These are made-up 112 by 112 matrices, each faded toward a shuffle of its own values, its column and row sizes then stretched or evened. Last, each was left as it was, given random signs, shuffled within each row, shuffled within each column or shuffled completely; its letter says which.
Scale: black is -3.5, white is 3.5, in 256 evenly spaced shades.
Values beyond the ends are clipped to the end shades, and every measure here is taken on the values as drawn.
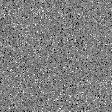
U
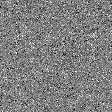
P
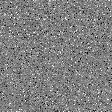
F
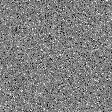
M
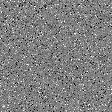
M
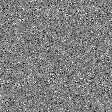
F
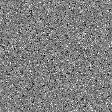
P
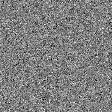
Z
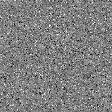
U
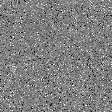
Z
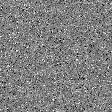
M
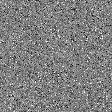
P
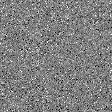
U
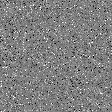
F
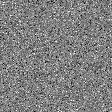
M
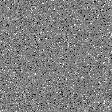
U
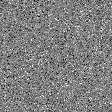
M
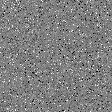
P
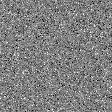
F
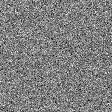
M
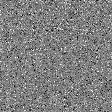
F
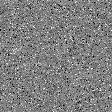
M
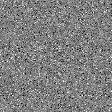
U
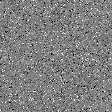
Z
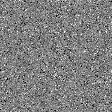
Z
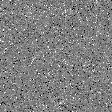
P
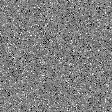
P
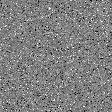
M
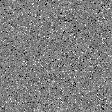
Z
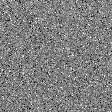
M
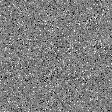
Z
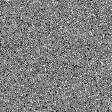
P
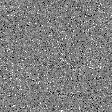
U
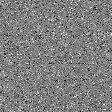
F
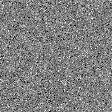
Z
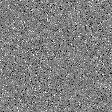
P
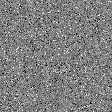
M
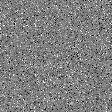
P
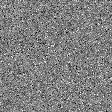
M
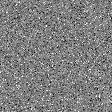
M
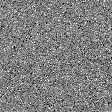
M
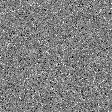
M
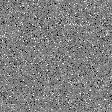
F
